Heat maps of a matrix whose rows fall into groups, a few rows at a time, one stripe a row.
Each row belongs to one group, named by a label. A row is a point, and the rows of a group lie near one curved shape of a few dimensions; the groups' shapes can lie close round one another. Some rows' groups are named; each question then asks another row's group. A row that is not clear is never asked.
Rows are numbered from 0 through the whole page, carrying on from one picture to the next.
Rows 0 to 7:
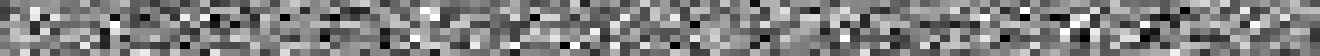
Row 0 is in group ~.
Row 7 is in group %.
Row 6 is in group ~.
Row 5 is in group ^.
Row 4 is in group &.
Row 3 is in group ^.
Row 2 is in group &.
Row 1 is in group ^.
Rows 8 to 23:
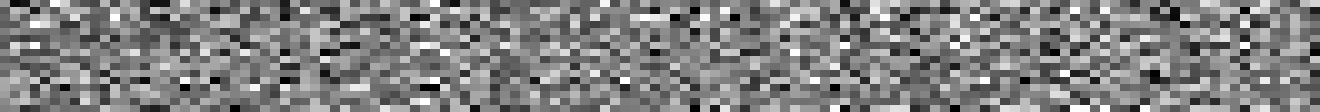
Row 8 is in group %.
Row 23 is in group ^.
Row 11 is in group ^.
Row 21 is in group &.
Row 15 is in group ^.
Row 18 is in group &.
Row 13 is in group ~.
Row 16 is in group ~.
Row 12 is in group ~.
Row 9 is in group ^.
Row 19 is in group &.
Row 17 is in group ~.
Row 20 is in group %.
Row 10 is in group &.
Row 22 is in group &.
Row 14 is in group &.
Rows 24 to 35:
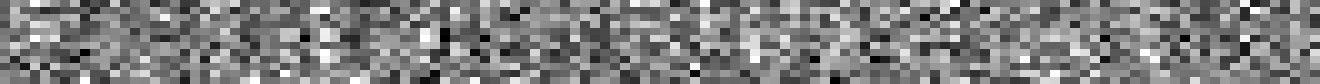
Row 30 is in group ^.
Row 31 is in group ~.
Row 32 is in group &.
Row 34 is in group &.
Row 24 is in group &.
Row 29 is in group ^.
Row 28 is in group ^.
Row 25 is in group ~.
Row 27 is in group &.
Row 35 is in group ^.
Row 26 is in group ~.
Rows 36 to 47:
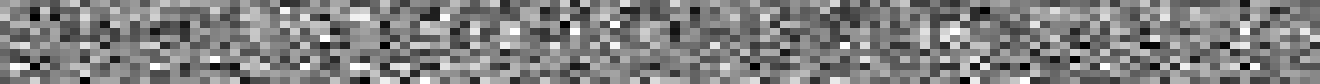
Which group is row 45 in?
^
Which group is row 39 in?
~
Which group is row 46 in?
~
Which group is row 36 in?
~
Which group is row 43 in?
~
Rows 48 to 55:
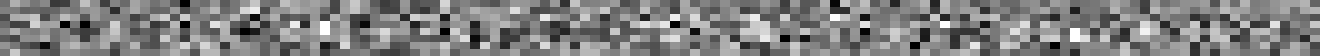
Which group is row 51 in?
&
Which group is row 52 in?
^
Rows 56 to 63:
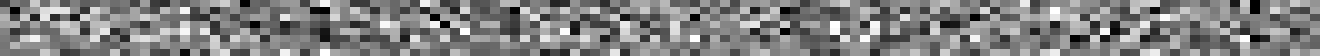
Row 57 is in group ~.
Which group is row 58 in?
&
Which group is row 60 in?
~
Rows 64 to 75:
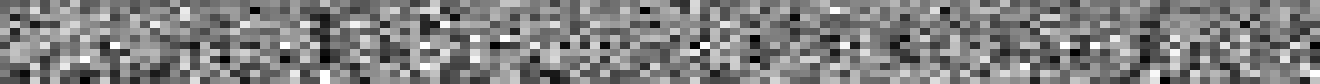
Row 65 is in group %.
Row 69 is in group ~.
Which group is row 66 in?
~
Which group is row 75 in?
&
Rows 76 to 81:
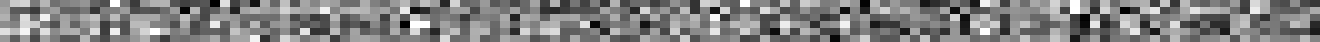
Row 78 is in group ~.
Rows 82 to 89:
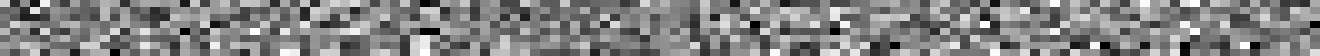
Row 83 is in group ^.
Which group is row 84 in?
^
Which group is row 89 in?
&
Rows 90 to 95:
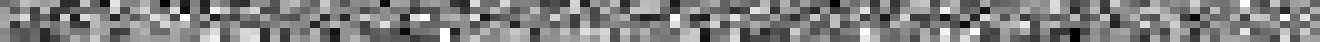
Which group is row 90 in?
~
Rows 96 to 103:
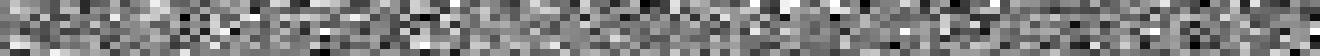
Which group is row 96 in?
~
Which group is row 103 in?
~
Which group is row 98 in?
%
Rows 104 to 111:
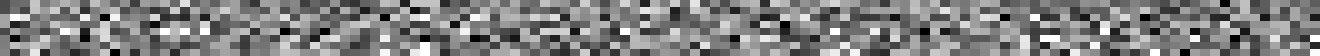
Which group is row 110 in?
&
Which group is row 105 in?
&
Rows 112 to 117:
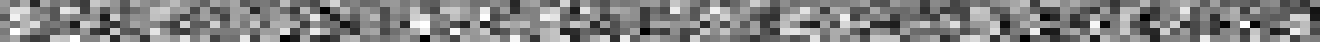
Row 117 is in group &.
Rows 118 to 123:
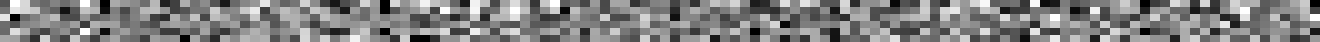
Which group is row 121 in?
~
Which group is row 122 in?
~
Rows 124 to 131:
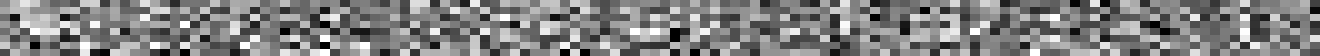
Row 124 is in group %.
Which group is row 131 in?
~
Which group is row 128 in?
&
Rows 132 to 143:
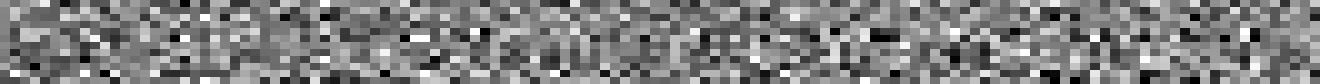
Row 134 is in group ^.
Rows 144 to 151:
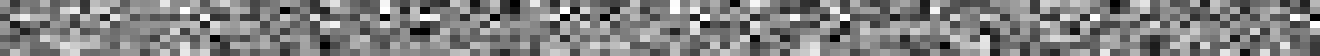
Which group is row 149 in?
~
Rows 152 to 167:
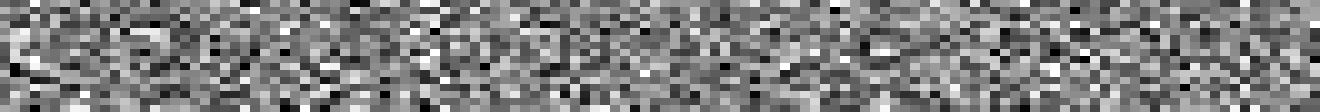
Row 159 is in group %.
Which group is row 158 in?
~
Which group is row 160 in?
&
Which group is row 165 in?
~
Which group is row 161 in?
^
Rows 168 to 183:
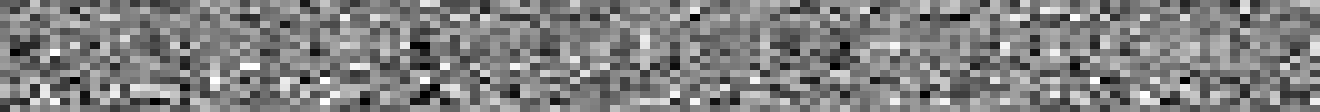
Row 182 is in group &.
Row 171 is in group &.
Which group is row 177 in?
^
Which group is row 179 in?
&
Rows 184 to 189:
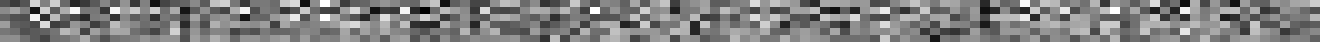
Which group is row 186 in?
&
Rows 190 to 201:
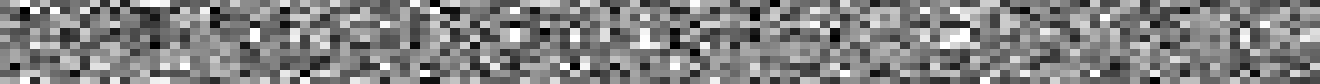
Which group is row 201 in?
^
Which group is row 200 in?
&
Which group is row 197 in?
^
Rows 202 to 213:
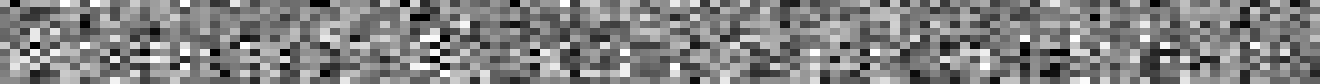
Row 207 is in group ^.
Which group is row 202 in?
~
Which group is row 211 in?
&
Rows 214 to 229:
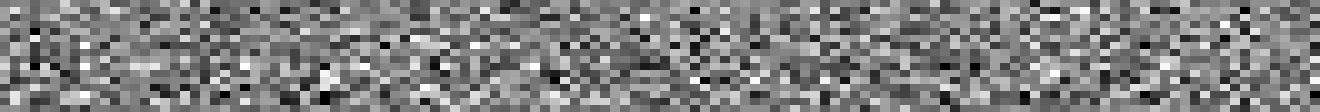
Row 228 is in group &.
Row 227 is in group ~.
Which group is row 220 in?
~
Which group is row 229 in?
~
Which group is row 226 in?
&
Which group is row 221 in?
^
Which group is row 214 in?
~
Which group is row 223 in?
&
